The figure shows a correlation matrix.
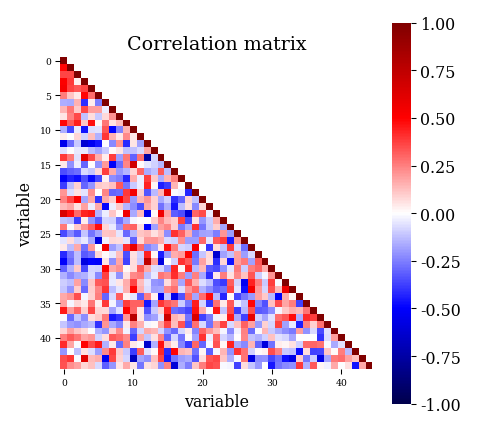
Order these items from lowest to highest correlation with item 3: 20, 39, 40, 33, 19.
33, 20, 19, 39, 40
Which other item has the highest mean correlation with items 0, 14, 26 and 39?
22
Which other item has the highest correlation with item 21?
34
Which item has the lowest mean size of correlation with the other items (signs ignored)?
13
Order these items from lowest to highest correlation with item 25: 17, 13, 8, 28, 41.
41, 8, 13, 28, 17
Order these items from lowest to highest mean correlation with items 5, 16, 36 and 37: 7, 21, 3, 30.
21, 7, 30, 3
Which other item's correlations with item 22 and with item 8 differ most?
18
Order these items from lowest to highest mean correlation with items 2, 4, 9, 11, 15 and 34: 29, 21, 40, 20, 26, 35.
29, 26, 21, 40, 35, 20
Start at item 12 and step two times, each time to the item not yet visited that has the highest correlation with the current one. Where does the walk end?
17
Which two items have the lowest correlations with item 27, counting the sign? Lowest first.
43, 21
